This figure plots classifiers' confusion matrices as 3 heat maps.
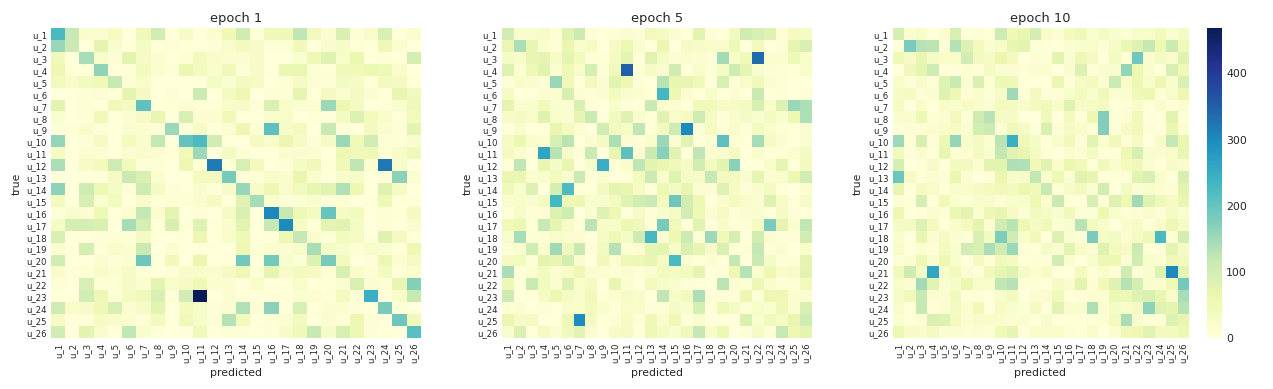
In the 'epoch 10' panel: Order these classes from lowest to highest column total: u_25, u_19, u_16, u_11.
u_16, u_19, u_25, u_11
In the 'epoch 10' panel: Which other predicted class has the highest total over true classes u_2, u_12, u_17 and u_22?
u_11
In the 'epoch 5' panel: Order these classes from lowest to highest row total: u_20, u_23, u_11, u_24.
u_24, u_23, u_20, u_11
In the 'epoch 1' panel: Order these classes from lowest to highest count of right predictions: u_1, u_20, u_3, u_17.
u_3, u_20, u_1, u_17
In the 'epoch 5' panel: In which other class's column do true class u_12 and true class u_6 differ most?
u_9
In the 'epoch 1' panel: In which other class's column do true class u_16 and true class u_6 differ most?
u_20
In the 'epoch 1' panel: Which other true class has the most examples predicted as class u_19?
u_26
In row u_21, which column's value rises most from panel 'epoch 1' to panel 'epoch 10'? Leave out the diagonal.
u_25
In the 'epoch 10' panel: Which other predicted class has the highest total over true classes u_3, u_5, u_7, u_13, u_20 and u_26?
u_22
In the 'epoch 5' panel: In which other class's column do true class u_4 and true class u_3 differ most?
u_22
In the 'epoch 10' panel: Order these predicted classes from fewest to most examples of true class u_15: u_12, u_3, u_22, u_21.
u_12, u_21, u_3, u_22
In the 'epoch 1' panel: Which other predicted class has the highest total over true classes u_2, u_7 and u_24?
u_1
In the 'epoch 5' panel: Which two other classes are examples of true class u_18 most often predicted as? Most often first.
u_13, u_2
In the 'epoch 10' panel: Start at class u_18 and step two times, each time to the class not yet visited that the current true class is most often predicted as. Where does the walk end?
u_23
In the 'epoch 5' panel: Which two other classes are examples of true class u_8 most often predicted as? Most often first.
u_26, u_17
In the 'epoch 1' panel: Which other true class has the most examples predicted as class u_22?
u_12
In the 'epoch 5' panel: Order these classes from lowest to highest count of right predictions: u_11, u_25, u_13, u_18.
u_25, u_13, u_18, u_11
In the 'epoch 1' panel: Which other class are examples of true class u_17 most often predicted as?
u_6
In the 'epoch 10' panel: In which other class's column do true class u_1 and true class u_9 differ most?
u_19
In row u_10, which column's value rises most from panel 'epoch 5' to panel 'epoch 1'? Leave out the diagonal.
u_11
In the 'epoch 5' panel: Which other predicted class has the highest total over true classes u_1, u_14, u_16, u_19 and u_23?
u_6
